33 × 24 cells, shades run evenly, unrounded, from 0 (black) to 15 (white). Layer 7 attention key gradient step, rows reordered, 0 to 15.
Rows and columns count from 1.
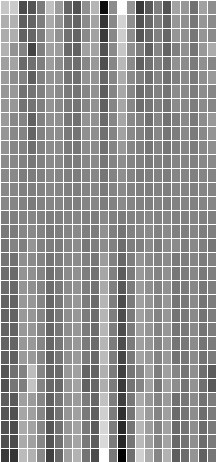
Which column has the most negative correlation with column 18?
20
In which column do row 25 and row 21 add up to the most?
12
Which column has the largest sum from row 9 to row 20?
24
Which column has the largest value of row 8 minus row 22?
14
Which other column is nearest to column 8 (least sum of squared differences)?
22
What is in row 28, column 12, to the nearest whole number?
10
